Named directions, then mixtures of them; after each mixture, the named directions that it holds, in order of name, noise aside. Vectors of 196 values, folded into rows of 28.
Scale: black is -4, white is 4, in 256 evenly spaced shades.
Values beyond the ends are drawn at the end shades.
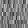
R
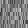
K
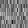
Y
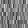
R.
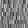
R.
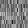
Y.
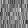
K.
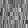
K.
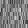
K.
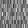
R, Y.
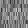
K, Y.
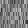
K.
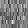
R, Y.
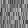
K.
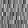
R.
